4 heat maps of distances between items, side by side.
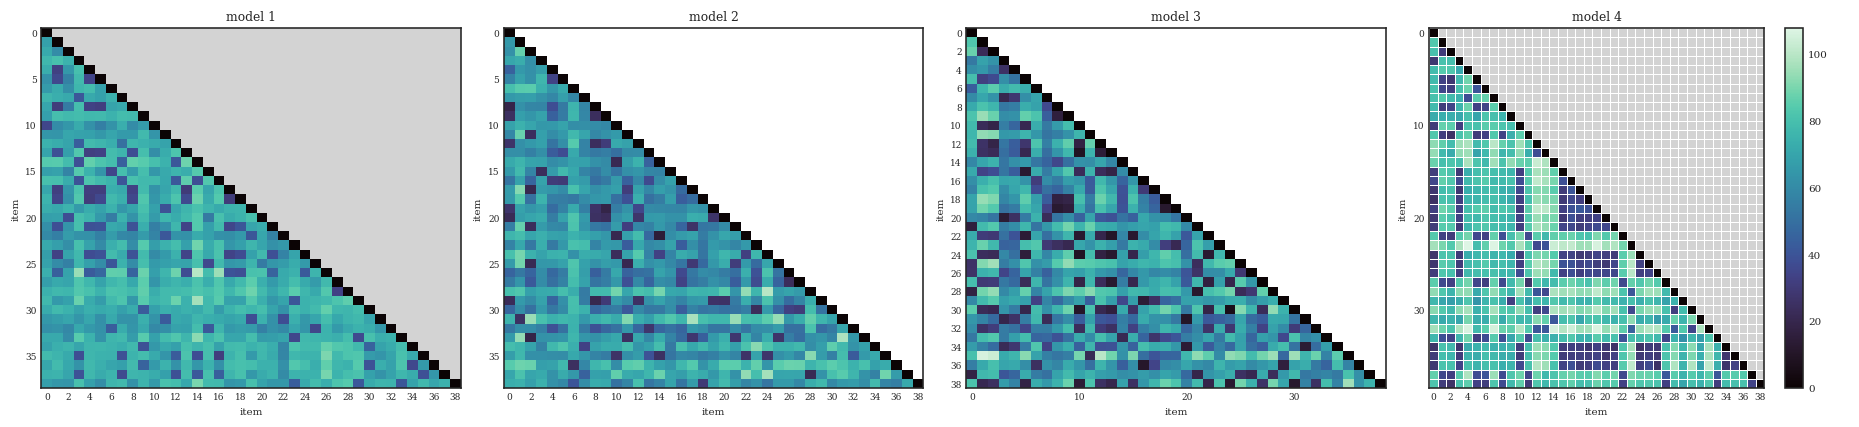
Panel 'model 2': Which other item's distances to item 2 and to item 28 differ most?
17
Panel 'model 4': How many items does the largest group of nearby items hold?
16
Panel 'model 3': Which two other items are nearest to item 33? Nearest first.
14, 17
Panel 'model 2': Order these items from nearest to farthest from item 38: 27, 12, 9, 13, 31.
13, 27, 31, 9, 12
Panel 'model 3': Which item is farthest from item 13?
35
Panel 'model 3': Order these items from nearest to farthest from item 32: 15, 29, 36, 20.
15, 20, 36, 29
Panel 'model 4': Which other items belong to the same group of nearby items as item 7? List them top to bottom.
4
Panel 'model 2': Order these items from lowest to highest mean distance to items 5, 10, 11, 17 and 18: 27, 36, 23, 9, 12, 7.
27, 23, 9, 7, 12, 36
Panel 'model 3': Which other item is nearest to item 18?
19
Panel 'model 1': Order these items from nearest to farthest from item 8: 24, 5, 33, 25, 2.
5, 24, 2, 25, 33
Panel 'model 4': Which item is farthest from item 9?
14
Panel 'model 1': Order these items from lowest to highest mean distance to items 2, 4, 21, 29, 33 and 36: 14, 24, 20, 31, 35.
24, 20, 31, 35, 14
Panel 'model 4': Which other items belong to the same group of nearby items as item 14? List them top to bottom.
31
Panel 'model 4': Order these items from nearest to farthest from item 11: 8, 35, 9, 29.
8, 29, 9, 35
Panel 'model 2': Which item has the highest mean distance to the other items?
31
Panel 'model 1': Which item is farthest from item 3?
26
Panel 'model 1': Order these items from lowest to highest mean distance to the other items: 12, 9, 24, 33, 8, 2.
8, 24, 2, 12, 33, 9
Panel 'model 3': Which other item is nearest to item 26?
37
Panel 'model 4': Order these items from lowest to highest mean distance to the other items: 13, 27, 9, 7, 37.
27, 37, 9, 13, 7
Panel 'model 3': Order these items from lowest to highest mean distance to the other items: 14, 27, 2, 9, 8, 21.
27, 14, 8, 2, 21, 9
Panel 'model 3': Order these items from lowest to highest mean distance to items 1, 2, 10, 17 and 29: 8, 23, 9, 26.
8, 26, 23, 9
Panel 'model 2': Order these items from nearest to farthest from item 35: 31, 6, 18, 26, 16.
18, 16, 26, 6, 31
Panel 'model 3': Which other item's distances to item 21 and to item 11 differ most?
28
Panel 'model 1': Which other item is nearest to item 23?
33
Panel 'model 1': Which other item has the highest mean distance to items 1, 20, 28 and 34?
14
